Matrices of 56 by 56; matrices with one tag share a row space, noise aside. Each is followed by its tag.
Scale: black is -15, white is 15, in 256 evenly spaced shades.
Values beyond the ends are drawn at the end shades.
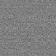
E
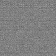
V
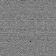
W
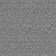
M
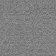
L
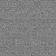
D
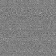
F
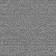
W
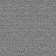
V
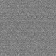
W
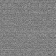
E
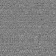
V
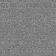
M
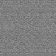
L
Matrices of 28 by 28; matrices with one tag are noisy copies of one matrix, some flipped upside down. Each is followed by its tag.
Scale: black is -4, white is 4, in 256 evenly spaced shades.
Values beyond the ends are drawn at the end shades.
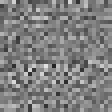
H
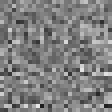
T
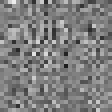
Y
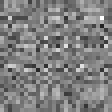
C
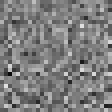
T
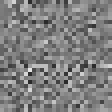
H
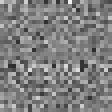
H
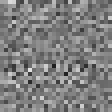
H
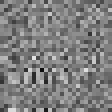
Y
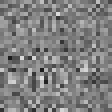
Y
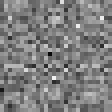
C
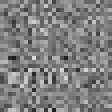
Y
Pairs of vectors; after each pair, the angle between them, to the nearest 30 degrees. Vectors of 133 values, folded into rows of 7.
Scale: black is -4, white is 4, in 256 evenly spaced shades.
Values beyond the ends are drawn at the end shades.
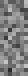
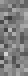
120 degrees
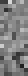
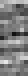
90 degrees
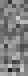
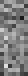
120 degrees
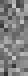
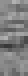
90 degrees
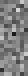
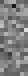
120 degrees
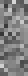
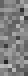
90 degrees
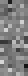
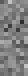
150 degrees
